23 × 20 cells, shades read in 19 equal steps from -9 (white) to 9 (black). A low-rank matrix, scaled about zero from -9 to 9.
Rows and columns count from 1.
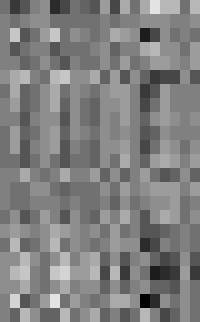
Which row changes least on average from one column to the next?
2
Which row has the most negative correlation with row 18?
4
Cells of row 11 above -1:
11
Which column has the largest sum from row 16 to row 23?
16
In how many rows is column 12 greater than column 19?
8
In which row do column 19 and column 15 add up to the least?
23
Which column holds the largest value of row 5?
7
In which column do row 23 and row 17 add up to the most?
17
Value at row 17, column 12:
-2
